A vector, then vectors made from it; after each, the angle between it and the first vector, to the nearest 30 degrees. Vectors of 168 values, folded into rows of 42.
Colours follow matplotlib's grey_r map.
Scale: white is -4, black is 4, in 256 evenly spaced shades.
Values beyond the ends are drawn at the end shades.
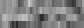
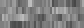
30 degrees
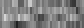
30 degrees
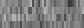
60 degrees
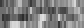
150 degrees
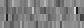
90 degrees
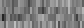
120 degrees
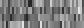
120 degrees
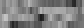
30 degrees
